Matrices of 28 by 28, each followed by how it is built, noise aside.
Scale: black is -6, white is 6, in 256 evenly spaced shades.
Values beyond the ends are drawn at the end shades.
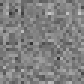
low rank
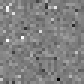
sparse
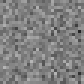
repeating rows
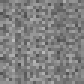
repeating rows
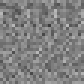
repeating columns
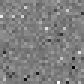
sparse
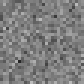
noise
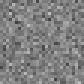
repeating columns
